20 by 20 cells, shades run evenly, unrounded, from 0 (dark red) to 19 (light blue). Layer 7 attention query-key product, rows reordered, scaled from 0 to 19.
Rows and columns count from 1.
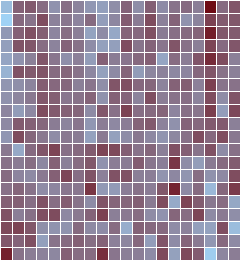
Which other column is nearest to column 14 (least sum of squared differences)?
7
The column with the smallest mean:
18
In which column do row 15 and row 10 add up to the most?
10
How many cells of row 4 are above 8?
14
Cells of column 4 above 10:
7
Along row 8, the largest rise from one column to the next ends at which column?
19
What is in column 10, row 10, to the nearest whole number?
12
